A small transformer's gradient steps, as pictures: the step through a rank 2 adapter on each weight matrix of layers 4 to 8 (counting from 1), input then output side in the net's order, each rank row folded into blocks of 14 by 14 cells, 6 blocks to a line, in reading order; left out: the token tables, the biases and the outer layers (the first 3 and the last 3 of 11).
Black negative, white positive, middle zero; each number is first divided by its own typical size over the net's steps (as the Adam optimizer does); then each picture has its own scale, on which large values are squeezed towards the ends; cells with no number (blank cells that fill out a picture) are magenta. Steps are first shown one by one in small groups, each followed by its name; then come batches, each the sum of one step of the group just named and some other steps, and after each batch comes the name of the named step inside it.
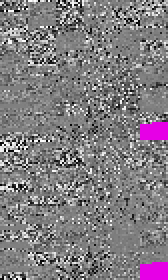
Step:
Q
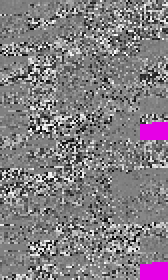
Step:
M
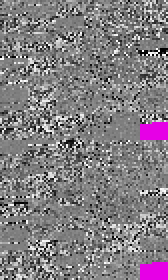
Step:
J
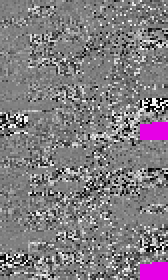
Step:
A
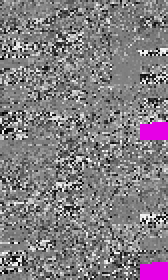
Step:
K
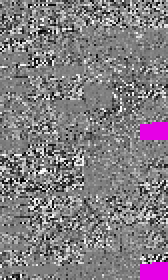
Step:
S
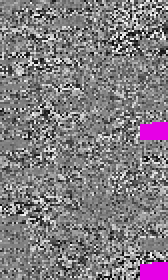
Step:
J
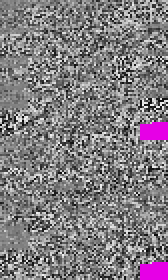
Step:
A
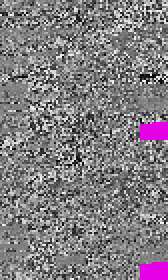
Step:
M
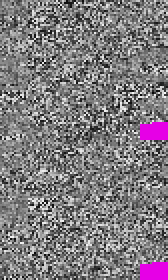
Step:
S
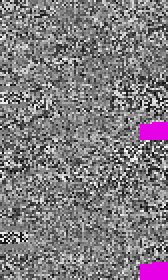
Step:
A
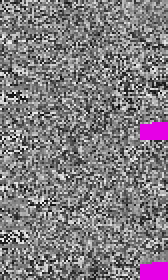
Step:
Q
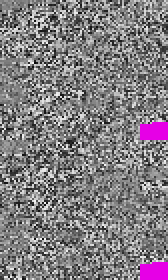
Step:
J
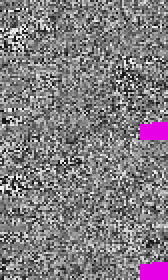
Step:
Q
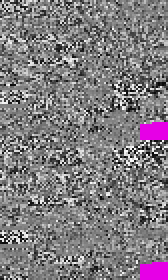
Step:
Q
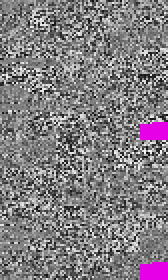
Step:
K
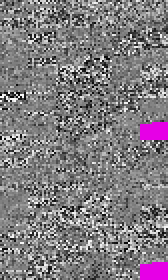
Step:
Q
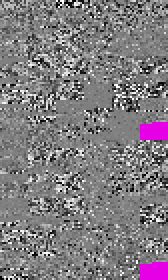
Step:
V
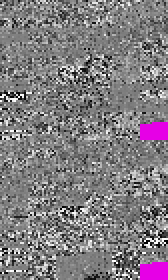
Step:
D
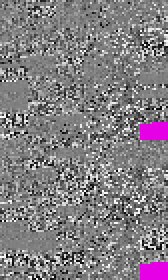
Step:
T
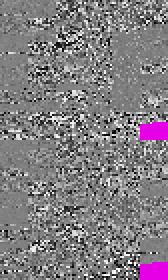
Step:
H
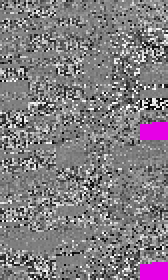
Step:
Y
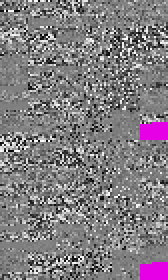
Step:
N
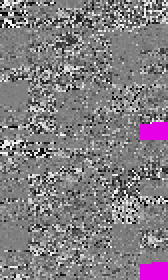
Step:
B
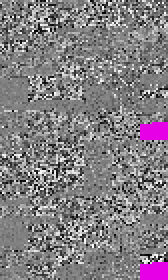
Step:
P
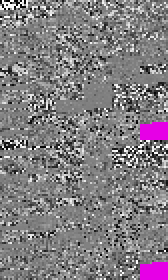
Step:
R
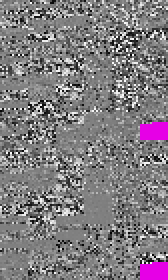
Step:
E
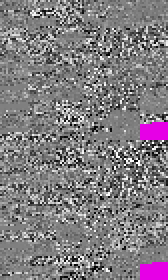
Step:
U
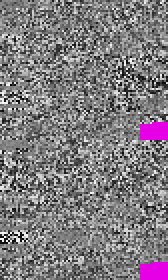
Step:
V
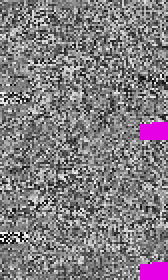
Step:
P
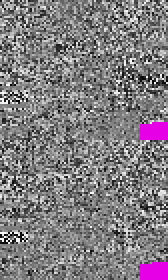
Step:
R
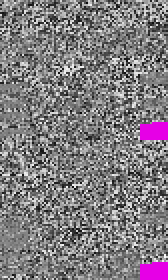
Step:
B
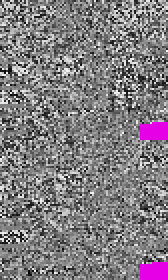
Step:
E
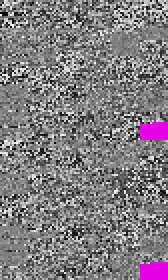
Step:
B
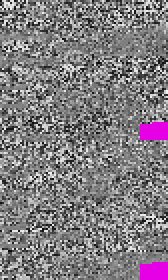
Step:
B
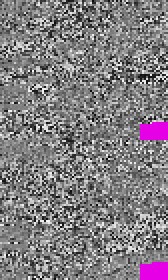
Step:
T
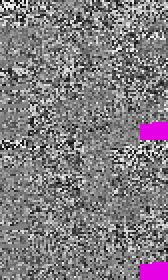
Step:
R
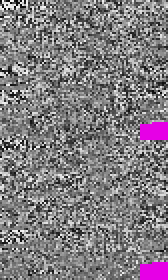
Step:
R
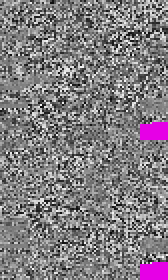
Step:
E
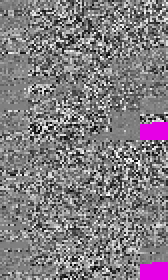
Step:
U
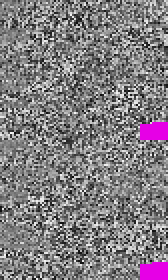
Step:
T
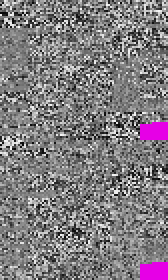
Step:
B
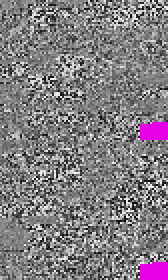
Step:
P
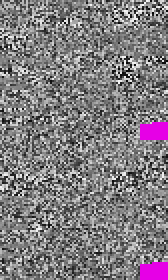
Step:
H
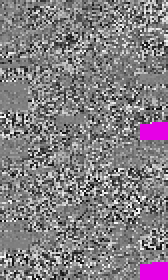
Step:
T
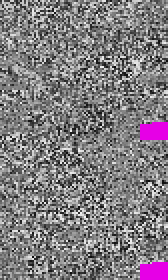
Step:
N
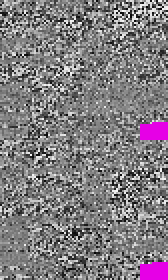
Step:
B
